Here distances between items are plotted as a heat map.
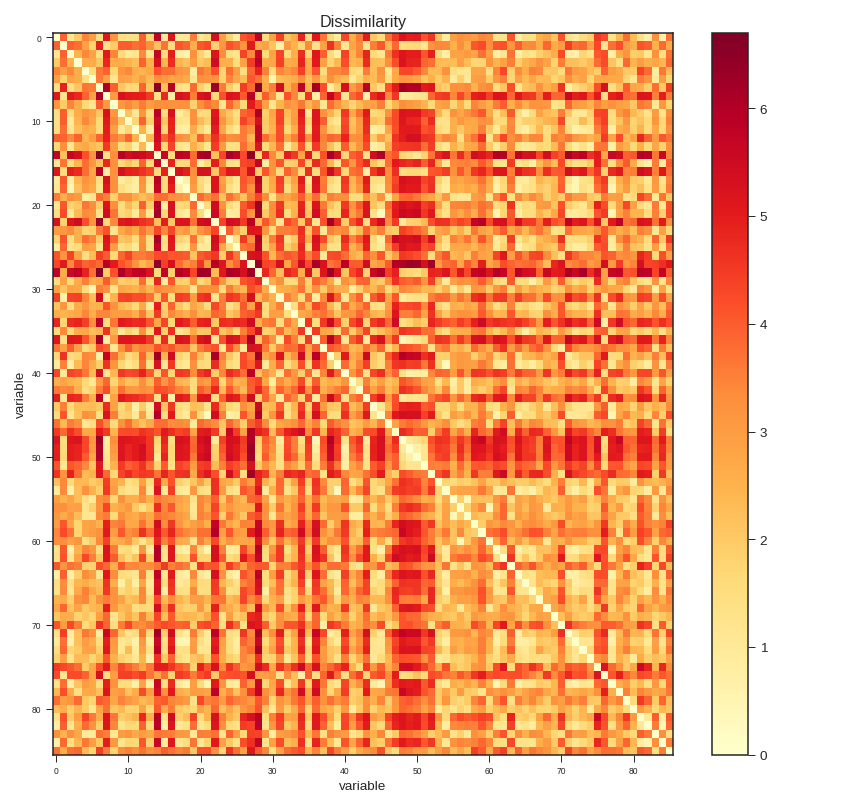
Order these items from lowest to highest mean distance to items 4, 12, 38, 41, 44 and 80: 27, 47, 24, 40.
24, 27, 47, 40
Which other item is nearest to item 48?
36
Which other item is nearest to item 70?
37
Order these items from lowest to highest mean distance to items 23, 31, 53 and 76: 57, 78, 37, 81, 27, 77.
57, 37, 77, 78, 81, 27
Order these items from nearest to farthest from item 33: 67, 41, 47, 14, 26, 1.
67, 1, 41, 26, 14, 47
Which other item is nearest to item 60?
56
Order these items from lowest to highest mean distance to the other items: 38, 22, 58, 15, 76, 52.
15, 38, 58, 76, 52, 22
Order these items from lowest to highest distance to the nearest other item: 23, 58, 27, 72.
72, 23, 58, 27
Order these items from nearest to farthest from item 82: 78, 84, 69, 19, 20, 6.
84, 20, 6, 69, 78, 19
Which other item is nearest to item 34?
76
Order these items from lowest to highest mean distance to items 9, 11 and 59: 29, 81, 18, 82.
18, 82, 29, 81
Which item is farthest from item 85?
27
